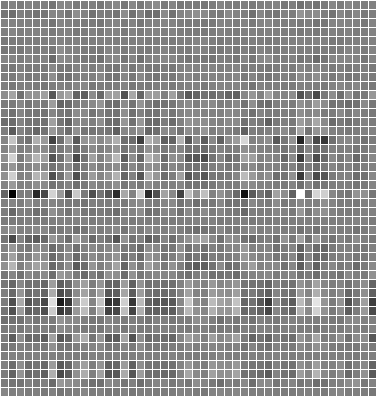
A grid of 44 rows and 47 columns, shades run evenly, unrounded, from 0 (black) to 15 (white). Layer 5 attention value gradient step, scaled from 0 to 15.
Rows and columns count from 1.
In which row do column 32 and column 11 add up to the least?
22
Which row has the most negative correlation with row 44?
31
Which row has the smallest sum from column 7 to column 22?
34
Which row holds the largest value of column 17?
11
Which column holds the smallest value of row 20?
38
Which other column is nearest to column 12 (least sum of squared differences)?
32
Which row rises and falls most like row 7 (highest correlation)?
3
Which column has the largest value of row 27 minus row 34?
8
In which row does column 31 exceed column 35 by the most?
16
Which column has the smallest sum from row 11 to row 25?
10
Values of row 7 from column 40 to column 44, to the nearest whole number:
6 7 8 8 8
